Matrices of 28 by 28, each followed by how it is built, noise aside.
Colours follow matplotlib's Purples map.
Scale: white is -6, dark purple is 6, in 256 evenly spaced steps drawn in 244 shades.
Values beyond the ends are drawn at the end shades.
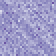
Toeplitz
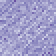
Hankel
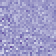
lower triangular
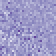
lower triangular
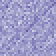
Hankel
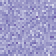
noise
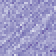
Hankel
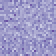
noise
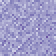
Hankel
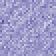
Hankel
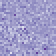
lower triangular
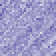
Hankel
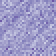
Hankel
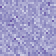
Toeplitz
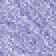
Toeplitz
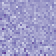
lower triangular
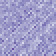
Hankel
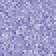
noise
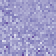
lower triangular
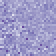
lower triangular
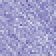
Toeplitz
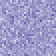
noise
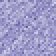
Hankel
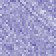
Toeplitz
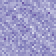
Toeplitz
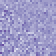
lower triangular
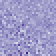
lower triangular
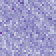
Toeplitz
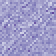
Hankel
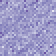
Hankel
